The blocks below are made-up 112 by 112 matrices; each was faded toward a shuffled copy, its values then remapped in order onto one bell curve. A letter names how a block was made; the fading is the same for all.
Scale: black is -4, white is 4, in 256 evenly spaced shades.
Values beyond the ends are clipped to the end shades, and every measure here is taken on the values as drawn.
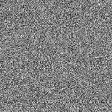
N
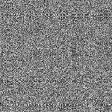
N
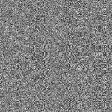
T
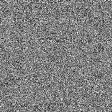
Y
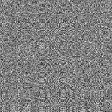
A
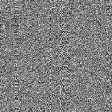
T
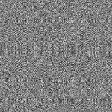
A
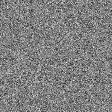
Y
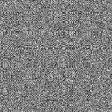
A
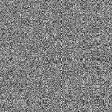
T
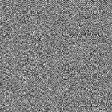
A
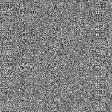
T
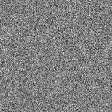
N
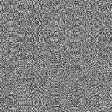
A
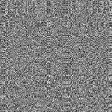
A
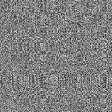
A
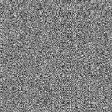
T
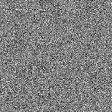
N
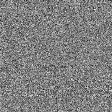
Y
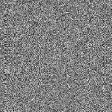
T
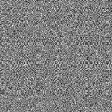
A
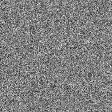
Y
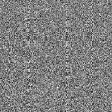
T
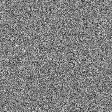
Y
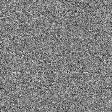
Y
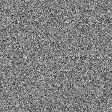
Y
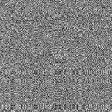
A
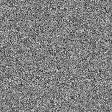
Y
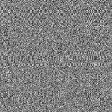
A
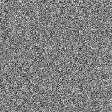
N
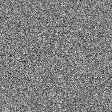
Y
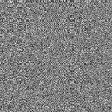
A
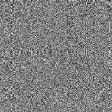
T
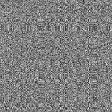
A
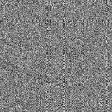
T
